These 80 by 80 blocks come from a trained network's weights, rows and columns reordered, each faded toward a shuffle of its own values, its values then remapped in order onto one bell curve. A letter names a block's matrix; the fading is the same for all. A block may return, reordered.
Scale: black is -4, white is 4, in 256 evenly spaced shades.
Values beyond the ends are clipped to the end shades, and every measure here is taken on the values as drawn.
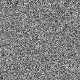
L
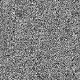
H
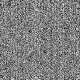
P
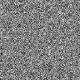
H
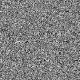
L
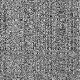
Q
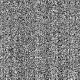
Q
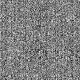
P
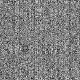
Q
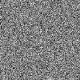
H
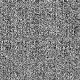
P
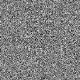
H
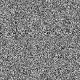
L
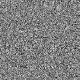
L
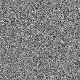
L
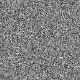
L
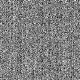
P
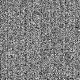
P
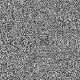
H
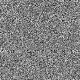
L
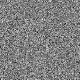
L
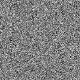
H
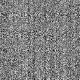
P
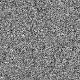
L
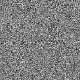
H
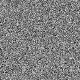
L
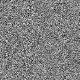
H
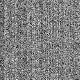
Q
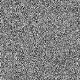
H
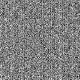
Q
